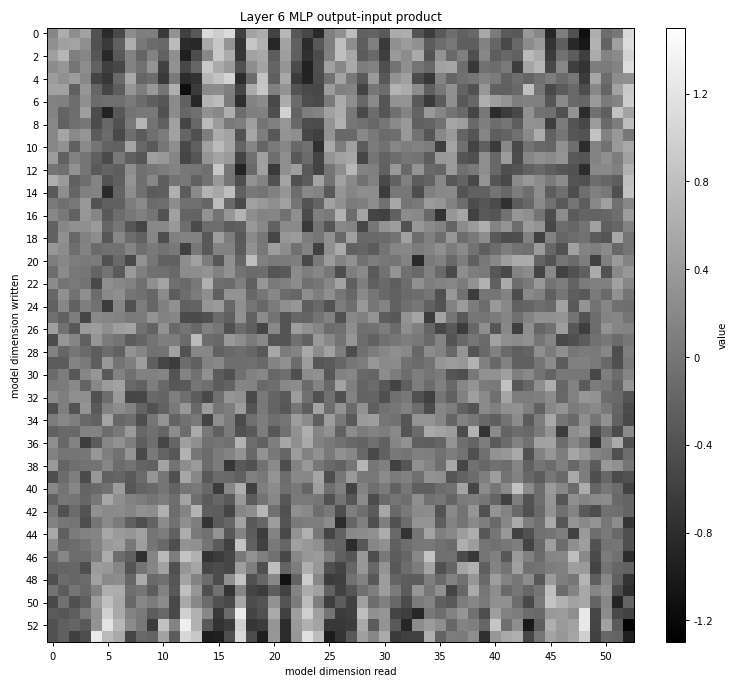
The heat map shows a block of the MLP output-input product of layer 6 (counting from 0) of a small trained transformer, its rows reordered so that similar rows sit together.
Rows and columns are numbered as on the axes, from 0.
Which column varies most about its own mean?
52
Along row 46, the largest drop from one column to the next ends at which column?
14
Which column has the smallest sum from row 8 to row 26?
48
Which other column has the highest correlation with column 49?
15
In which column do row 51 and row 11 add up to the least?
33
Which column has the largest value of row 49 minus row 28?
12
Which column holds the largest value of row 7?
21
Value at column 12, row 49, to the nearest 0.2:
0.8
